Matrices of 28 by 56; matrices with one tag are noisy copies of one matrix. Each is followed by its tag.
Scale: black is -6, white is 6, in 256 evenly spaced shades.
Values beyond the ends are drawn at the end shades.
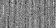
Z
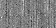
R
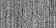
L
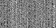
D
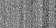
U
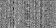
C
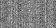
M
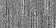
R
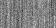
L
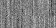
L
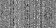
C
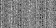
M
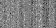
U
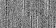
R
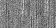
R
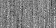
L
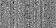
C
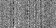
C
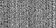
D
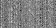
M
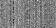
C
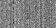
C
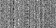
C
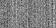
D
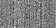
C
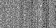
U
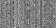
C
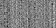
D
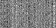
D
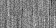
L
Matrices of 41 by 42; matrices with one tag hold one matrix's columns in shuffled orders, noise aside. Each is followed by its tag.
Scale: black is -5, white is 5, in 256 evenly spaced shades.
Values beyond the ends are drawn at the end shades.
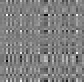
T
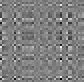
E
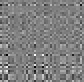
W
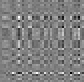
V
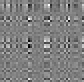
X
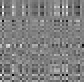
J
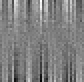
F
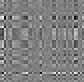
V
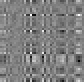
T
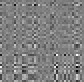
W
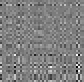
W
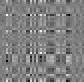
T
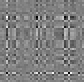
V
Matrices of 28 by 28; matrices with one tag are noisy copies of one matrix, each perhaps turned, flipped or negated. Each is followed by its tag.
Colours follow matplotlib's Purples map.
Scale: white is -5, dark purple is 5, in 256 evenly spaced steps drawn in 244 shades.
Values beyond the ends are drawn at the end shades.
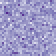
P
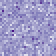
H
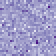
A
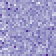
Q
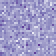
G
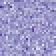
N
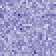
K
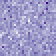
G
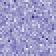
H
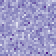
G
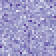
A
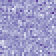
Q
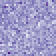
G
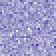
A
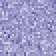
P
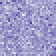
P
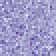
G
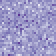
K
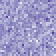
K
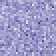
G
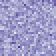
P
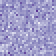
G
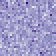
Q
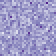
G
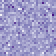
P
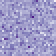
G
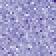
K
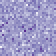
A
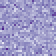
Q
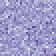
K
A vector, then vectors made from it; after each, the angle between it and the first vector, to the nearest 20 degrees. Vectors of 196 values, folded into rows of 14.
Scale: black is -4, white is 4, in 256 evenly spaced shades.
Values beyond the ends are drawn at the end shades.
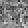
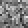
160 degrees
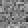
80 degrees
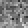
20 degrees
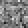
160 degrees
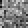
100 degrees
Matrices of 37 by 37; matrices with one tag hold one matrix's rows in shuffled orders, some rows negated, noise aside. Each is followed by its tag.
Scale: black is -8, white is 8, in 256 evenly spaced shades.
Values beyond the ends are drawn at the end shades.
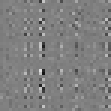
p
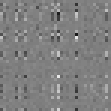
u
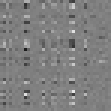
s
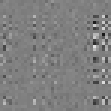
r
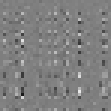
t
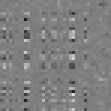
s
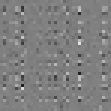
t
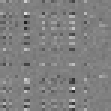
s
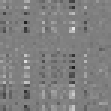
s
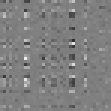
s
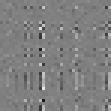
p
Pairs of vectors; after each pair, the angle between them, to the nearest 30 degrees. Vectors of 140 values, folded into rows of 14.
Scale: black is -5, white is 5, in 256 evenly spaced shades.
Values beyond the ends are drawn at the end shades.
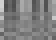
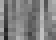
60 degrees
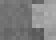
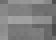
120 degrees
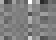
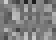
90 degrees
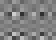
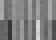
90 degrees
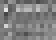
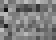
150 degrees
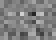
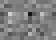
60 degrees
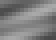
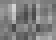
120 degrees
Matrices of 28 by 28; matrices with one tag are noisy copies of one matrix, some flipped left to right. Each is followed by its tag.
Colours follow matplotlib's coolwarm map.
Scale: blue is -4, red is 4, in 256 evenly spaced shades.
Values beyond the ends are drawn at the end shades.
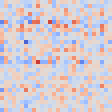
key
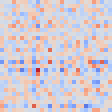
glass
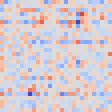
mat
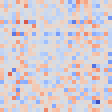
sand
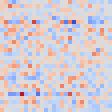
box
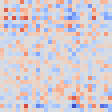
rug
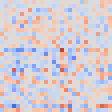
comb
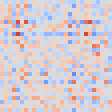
sand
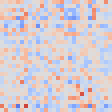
rug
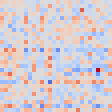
comb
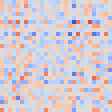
sand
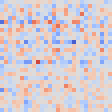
key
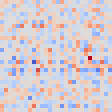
glass
